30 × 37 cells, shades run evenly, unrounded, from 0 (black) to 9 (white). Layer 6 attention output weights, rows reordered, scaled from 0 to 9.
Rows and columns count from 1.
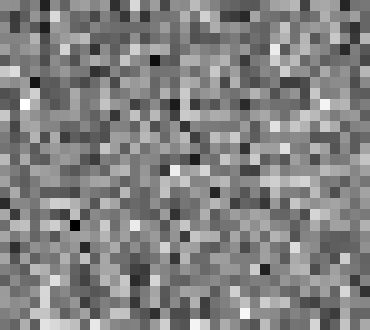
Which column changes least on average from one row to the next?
36
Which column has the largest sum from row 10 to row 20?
33
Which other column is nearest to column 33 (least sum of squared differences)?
34
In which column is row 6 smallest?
16
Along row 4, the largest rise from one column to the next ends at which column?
37
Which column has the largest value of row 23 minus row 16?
17
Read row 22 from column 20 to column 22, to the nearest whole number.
7 6 6
